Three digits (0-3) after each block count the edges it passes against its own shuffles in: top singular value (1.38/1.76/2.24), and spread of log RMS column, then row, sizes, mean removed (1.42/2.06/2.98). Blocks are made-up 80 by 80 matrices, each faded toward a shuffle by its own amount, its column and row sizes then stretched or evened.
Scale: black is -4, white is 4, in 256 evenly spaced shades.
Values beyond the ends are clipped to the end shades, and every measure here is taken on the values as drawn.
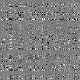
3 2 3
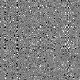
3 2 1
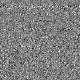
0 0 2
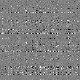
1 2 3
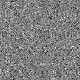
2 0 0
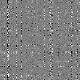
2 3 2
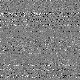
1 0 3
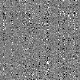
0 3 1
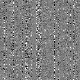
2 3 0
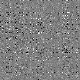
0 2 2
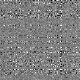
2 2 3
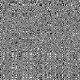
3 2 2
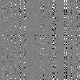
3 3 2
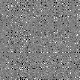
2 2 2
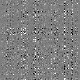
1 3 2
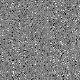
0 2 0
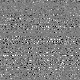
0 0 3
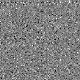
2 1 1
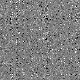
0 2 1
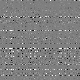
3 1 3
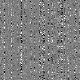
2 3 0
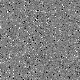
0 1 0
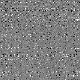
2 1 2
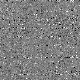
0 1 2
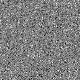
0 0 1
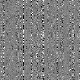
3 3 0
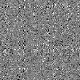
2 2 1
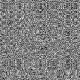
3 1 0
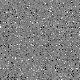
1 1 1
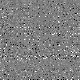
1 1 2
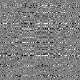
3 0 3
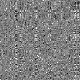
3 2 0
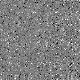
1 1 1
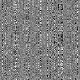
3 3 0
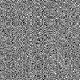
3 1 0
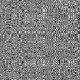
3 2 0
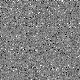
1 0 1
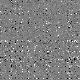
0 2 2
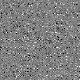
2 1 2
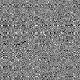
3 0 2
